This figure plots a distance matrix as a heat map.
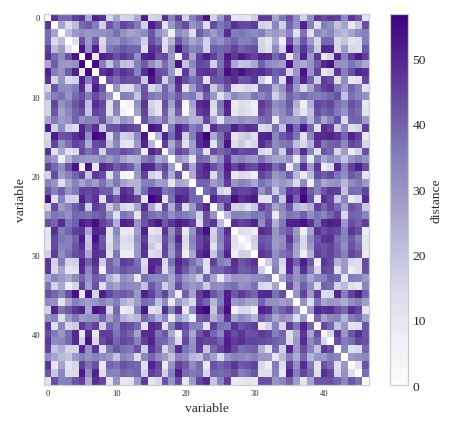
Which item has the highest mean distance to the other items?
26
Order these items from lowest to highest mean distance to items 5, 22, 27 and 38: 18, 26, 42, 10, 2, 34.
18, 2, 10, 34, 26, 42
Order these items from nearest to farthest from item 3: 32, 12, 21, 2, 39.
32, 39, 2, 21, 12
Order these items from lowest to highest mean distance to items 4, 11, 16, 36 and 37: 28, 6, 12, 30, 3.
12, 30, 28, 6, 3
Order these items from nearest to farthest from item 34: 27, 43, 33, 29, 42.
42, 43, 33, 29, 27
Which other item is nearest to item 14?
17
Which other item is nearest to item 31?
39
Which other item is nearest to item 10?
25
